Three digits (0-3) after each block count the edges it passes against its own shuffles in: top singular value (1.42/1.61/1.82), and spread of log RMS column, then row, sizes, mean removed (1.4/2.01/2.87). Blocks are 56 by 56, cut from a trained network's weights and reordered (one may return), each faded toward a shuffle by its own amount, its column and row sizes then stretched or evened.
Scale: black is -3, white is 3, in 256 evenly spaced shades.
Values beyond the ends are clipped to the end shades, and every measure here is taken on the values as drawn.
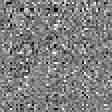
3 2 2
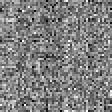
2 0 1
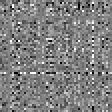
1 3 2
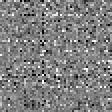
1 1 2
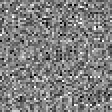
3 0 1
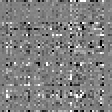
1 3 3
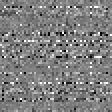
3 1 3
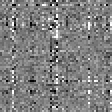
3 2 2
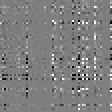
3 3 3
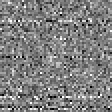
3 1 2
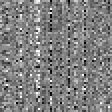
3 3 1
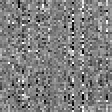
2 3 0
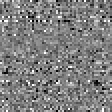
0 1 3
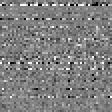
1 0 3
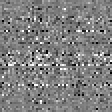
1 1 3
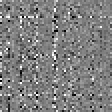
3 3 1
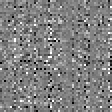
0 3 2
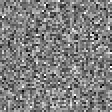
2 1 0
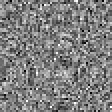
3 0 0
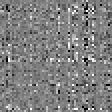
3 3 2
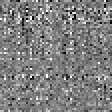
1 2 3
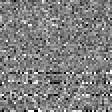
3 0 2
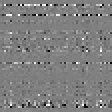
3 1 3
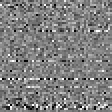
2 0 3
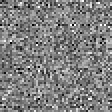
1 0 1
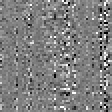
2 3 1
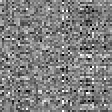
3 2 1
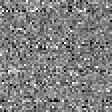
0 0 2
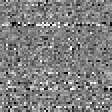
0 1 3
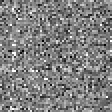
1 0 2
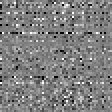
1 2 3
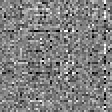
3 2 1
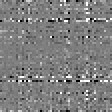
2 2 3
